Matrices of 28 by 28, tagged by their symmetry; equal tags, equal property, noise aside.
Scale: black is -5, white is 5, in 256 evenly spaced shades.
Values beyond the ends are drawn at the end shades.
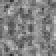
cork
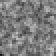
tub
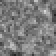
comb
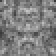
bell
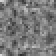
cork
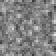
cork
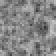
cork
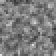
tub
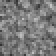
tub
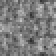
cork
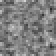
cork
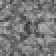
cork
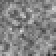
comb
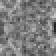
cork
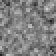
tub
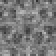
bell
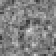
comb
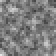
tub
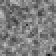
comb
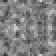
cork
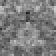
bell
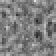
cork
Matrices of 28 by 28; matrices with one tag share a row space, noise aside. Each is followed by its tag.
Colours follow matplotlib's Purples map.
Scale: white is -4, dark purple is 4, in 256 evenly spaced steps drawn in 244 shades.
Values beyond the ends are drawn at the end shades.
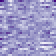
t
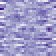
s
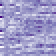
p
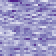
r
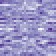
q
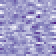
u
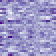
t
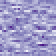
r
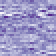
q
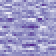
q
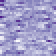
s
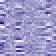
s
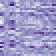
p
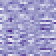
t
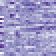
p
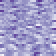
u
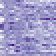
p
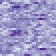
r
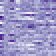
p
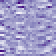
s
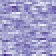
r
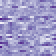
t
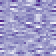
u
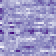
p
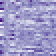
p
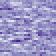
r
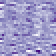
u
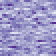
r
